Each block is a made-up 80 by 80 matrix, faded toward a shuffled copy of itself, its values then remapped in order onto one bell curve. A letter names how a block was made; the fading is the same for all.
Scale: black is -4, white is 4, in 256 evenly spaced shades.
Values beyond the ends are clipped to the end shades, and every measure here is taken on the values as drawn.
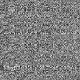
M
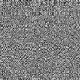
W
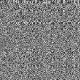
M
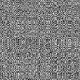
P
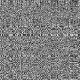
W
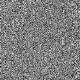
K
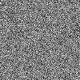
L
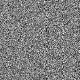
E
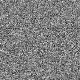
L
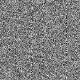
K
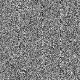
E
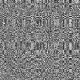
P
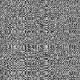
P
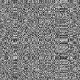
P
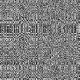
P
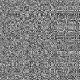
W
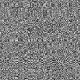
M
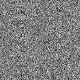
E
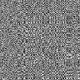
P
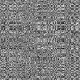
P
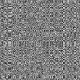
P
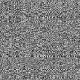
M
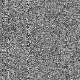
K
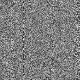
E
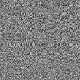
M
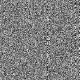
K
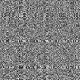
W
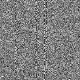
K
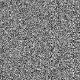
E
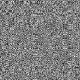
M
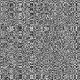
P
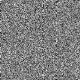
E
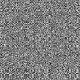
W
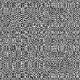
P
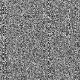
K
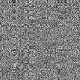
M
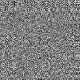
M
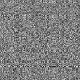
M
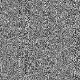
K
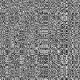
P
